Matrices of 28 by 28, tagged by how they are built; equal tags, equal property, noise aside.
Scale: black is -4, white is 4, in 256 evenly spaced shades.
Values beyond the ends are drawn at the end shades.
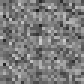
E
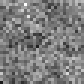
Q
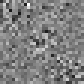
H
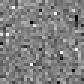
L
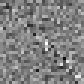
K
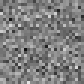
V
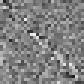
K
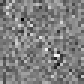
K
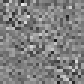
H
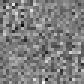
H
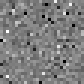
L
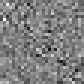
H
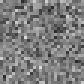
V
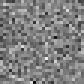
V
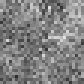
Q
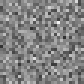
E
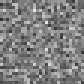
V
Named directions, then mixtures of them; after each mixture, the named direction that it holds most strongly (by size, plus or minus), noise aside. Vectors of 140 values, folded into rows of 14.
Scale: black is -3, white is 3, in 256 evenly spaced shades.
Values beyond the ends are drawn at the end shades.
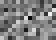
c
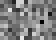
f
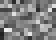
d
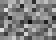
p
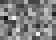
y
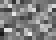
d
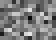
d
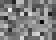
f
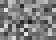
p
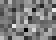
c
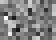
y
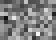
y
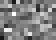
d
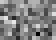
y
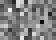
f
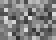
y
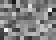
d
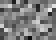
d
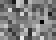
f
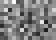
f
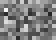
y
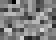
d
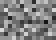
p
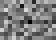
p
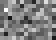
p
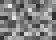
y
